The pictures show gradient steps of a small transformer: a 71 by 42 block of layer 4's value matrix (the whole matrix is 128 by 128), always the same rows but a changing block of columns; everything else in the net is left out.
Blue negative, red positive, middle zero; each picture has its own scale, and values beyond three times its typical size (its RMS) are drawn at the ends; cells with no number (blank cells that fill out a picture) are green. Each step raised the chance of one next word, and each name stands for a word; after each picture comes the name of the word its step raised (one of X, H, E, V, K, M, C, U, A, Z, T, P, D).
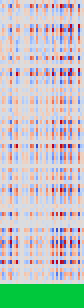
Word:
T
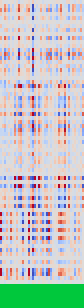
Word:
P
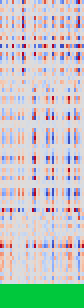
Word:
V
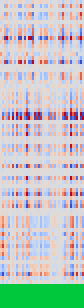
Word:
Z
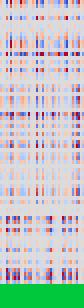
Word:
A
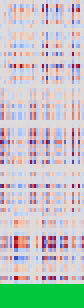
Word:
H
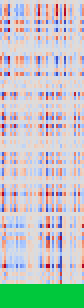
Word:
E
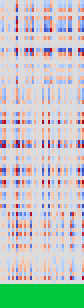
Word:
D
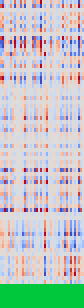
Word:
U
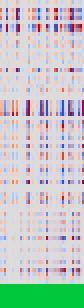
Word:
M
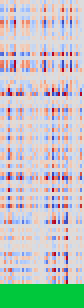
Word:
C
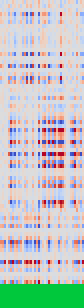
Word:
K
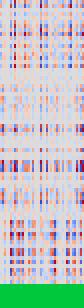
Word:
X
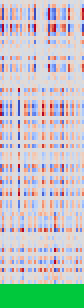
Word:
M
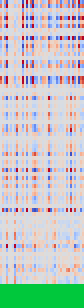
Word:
U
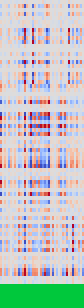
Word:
Z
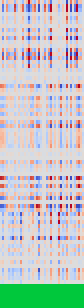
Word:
P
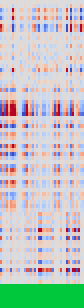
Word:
M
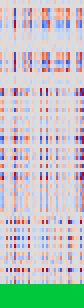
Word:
C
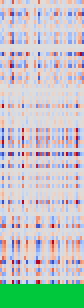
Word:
K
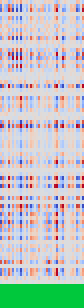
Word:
P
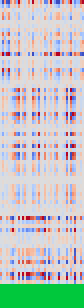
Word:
A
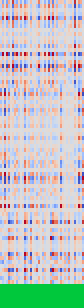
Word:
C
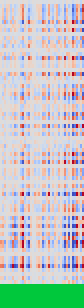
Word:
E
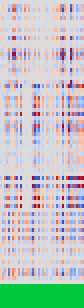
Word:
P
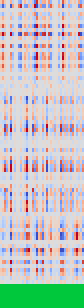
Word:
X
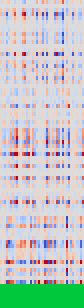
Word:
K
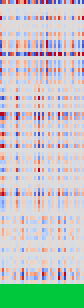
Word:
A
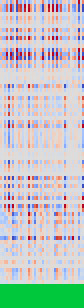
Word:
P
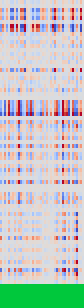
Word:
M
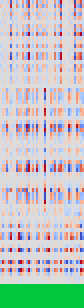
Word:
X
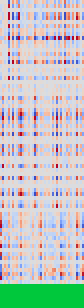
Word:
Z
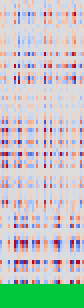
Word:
K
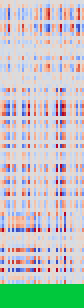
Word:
M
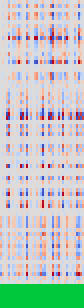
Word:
Z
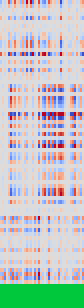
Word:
A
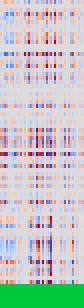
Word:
K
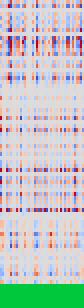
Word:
U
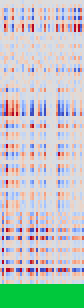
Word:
M
